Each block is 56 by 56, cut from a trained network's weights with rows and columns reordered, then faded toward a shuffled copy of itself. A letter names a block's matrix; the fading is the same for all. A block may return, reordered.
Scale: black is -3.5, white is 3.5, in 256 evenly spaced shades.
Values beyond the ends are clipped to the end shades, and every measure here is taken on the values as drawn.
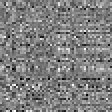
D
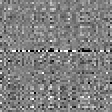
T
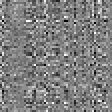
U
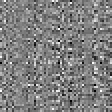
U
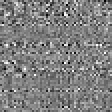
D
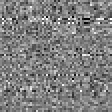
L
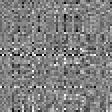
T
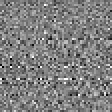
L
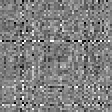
T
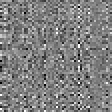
U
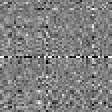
T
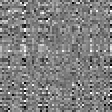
U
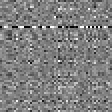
T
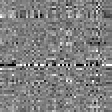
T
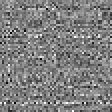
L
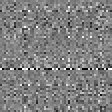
T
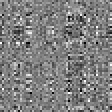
U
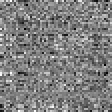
D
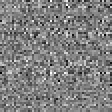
D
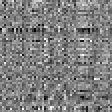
D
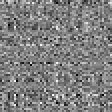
D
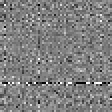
T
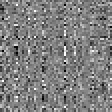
U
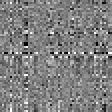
T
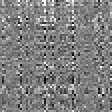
U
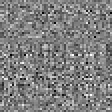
D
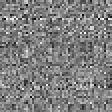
L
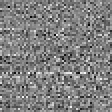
L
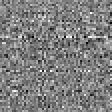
L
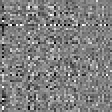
T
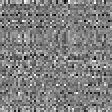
D
